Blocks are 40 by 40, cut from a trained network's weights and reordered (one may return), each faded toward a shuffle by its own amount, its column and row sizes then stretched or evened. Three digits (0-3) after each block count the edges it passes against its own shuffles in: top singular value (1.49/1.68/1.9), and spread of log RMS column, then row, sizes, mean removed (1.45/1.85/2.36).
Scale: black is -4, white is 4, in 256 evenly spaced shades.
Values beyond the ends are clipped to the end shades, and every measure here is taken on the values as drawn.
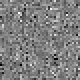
0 2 1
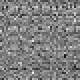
3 0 2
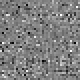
0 0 1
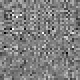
3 2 2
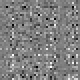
0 3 2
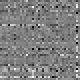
3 1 3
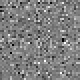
1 1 1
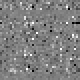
0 1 2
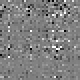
1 2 3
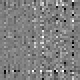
1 3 1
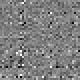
1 1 2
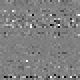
2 0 3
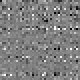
3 3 3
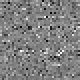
1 0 2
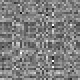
3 1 1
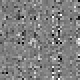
0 3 1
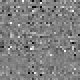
0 1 3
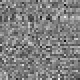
3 1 1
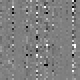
0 3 0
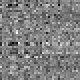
3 2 2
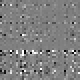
2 3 3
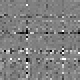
1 1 3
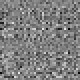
3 0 3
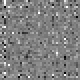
1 2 2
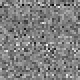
2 0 2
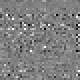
1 1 3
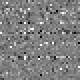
1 1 2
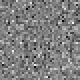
1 1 0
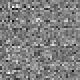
3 1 2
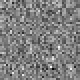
2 0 0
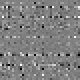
2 2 3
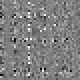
1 2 1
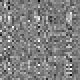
3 3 0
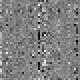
1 3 0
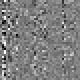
2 3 0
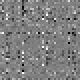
2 3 2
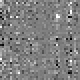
0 3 2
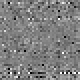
1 0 3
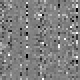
1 3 0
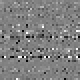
2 0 3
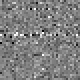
0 0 2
